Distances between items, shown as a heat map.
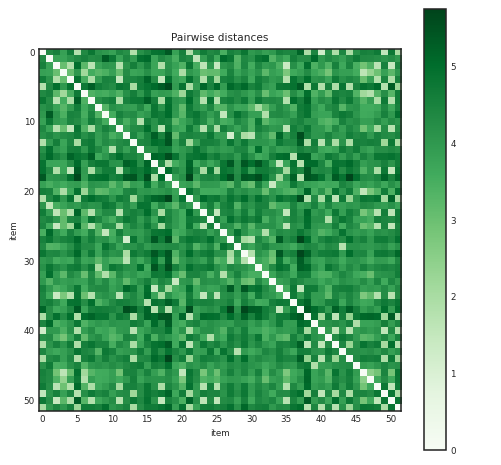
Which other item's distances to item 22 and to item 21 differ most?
1
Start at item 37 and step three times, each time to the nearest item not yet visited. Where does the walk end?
18
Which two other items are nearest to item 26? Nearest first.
9, 32
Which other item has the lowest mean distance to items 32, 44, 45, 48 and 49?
40
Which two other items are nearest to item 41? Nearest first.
24, 3
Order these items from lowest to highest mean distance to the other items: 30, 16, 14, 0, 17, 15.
30, 0, 17, 14, 16, 15
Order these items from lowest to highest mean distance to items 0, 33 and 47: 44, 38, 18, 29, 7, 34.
44, 38, 29, 34, 7, 18
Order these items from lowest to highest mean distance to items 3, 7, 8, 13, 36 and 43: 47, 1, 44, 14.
47, 44, 1, 14
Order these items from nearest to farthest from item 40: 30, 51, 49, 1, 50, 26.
49, 51, 26, 30, 1, 50
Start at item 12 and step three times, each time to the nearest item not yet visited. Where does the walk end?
29
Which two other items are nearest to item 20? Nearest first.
46, 3
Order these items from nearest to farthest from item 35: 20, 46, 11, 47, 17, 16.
11, 17, 46, 47, 20, 16
